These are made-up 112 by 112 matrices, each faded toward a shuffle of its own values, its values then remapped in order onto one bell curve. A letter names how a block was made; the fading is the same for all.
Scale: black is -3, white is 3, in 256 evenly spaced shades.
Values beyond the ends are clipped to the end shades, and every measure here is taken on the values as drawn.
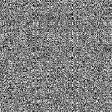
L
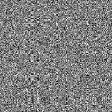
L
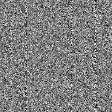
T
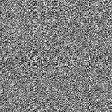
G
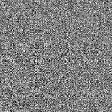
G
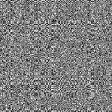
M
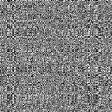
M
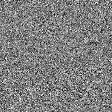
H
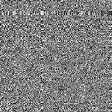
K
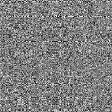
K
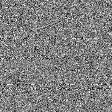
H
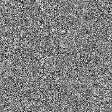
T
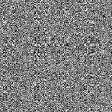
L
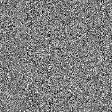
T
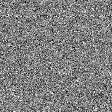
H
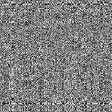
K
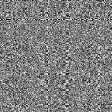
K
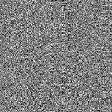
L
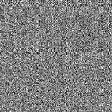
G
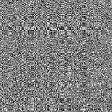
M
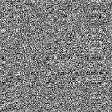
G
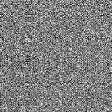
G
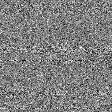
H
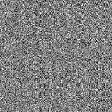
G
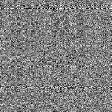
K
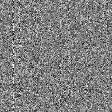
T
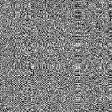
M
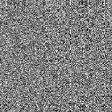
L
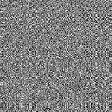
M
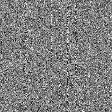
T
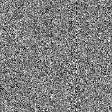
T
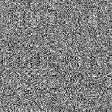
G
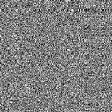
G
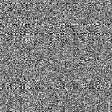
K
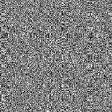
L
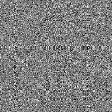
K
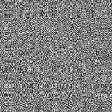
M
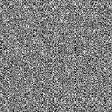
L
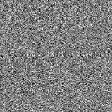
G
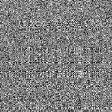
K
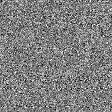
H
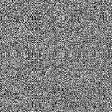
L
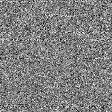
H
